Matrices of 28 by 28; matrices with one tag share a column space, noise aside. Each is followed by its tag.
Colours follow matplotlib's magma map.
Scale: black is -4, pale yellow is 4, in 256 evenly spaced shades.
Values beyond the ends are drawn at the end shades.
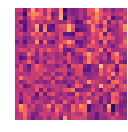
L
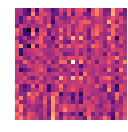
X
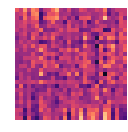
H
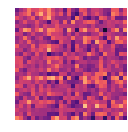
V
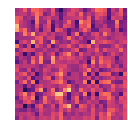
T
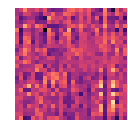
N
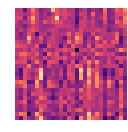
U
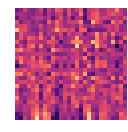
H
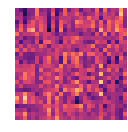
T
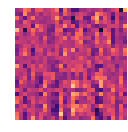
N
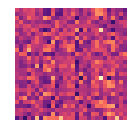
V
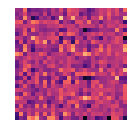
V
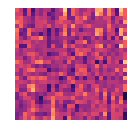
X
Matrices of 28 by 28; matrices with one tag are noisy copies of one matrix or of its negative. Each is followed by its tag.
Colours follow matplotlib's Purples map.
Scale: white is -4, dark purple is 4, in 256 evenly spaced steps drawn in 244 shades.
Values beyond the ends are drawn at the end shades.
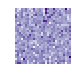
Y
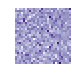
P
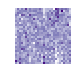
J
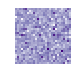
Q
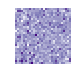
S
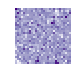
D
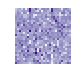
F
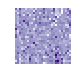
J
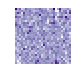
D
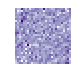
S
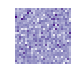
Q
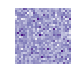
Q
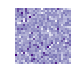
P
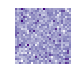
S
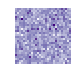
Q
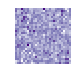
S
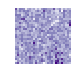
J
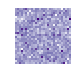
Q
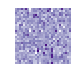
F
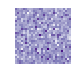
Q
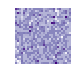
D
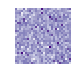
P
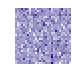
F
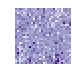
J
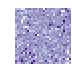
S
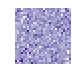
S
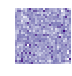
S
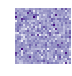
Q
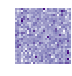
S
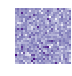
P
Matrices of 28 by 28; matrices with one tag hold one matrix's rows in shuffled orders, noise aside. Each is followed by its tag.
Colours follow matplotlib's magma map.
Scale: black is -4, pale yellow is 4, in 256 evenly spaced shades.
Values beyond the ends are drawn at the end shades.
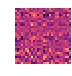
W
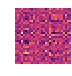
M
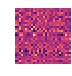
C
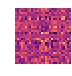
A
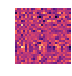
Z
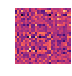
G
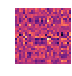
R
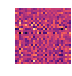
C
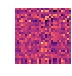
A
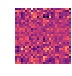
W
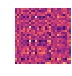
G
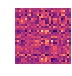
A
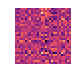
A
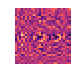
Z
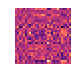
R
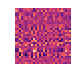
C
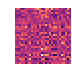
A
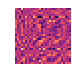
Z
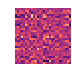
W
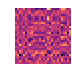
R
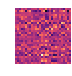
A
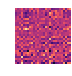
M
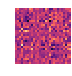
M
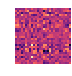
W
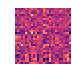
W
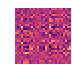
M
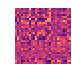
G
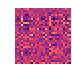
M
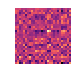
R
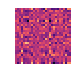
M
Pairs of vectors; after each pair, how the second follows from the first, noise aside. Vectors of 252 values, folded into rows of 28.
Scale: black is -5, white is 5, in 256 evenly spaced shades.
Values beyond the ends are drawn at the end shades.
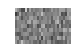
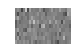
partly zeroed.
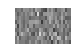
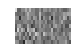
wrapped around.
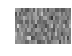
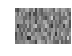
negated.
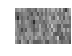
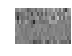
partly zeroed.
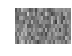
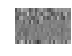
partly zeroed.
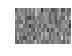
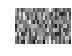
reversed, scaled up.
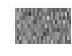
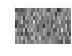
wrapped around.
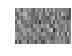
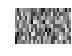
reversed, scaled up.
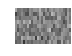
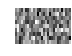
reversed, scaled up.
